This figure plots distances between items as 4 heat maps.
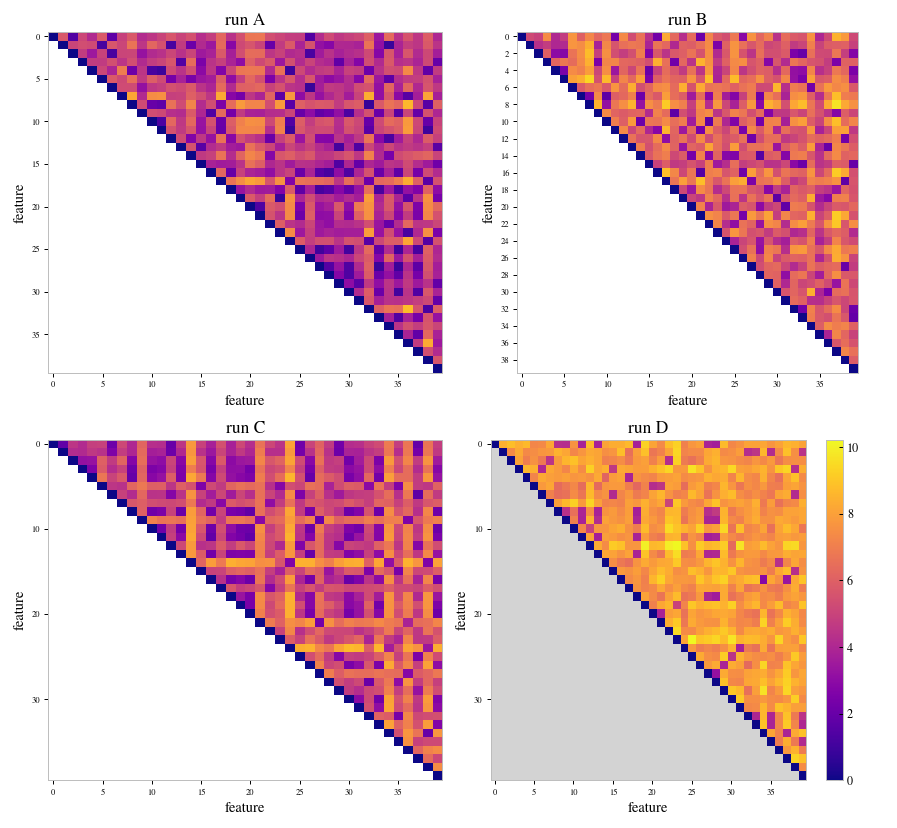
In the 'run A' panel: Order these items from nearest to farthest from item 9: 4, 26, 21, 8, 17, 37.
37, 26, 21, 4, 8, 17
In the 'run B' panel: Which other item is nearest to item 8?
7
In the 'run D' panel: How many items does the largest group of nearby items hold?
8
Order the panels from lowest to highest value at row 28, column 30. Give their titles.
run A, run C, run B, run D
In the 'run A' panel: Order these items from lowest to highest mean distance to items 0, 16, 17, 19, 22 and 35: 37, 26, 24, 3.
37, 26, 3, 24
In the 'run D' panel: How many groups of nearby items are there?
13
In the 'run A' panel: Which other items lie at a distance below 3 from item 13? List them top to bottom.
3, 15, 29, 31, 39
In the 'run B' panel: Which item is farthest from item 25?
5
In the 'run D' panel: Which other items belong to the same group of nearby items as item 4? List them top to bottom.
17
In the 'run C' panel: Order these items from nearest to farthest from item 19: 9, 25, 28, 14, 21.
25, 28, 9, 21, 14
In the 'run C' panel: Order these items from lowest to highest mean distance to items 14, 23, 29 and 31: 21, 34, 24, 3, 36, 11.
3, 11, 34, 24, 21, 36
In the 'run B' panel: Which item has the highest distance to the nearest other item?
35
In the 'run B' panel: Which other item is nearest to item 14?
28
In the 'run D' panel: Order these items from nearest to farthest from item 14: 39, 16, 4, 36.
36, 4, 16, 39
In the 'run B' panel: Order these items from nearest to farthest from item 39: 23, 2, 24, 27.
2, 23, 27, 24
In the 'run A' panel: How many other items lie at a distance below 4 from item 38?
8
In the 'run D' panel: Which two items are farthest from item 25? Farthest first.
23, 3
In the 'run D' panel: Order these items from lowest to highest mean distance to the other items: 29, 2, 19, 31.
2, 31, 19, 29
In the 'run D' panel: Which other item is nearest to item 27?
28
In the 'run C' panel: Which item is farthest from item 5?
36
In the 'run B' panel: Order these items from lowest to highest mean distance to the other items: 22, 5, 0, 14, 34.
14, 0, 5, 22, 34
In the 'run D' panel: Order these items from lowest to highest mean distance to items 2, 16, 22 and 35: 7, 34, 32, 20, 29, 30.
7, 34, 32, 20, 30, 29
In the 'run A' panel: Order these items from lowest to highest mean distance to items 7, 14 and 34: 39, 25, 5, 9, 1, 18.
1, 5, 18, 25, 39, 9
